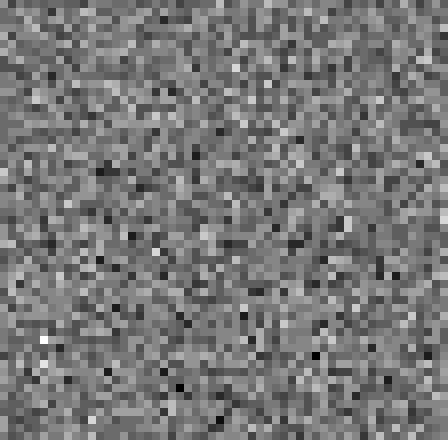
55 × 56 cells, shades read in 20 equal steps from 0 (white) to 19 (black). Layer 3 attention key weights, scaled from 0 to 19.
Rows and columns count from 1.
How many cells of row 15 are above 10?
19
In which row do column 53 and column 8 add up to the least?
8
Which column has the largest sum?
25
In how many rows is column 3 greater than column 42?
25
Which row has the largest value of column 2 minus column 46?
43
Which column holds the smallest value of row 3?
41
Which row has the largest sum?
31
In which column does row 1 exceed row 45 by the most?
23
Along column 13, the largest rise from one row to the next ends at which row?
33
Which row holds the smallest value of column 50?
54
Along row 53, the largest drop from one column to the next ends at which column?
12
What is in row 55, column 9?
6
